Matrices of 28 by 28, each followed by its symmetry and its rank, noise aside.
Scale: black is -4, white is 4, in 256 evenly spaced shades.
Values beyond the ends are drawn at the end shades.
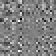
antisymmetric, rank four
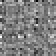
antisymmetric, rank four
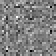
symmetric, rank four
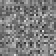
no symmetry, rank four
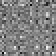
no symmetry, rank four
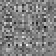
antisymmetric, rank four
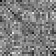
symmetric, rank four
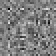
symmetric, rank four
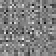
antisymmetric, rank four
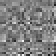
no symmetry, rank three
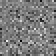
no symmetry, rank six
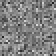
no symmetry, rank six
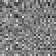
no symmetry, rank four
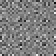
symmetric, rank three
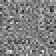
antisymmetric, rank six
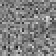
no symmetry, rank six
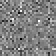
antisymmetric, rank six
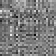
no symmetry, rank four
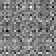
antisymmetric, rank four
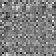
antisymmetric, rank six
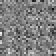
antisymmetric, rank six
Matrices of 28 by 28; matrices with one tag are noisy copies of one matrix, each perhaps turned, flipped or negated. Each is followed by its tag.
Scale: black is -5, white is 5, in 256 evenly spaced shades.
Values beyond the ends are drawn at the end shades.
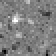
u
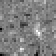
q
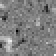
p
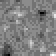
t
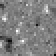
p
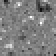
p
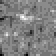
q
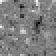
q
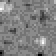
t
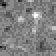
u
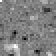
p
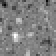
u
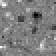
u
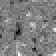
q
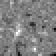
q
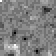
p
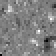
p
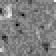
p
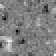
p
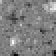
t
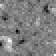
p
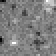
t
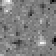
t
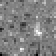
q
